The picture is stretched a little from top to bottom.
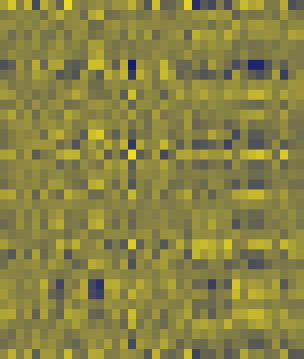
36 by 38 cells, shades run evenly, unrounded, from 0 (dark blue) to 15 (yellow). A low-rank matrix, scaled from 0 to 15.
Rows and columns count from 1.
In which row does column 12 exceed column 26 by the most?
7
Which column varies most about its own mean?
17
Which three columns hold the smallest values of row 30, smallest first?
13, 12, 8
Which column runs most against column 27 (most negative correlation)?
6
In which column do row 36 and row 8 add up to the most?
16
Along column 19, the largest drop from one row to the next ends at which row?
36
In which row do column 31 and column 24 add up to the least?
26
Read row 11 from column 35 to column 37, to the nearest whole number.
8 6 9
